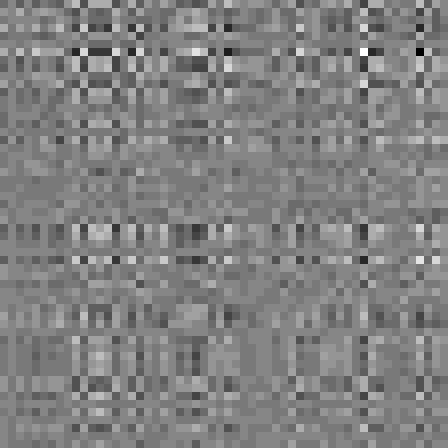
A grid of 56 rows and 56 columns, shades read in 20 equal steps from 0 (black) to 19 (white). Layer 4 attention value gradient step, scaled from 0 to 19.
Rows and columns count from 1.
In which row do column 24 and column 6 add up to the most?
7
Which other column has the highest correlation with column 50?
9
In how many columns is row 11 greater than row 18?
23
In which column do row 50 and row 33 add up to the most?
53
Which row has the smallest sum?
3
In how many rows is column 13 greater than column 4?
29
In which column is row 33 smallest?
46
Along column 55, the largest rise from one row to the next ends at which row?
33
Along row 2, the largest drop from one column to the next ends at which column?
47
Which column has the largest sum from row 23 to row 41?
13
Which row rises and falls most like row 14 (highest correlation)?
25
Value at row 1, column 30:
11
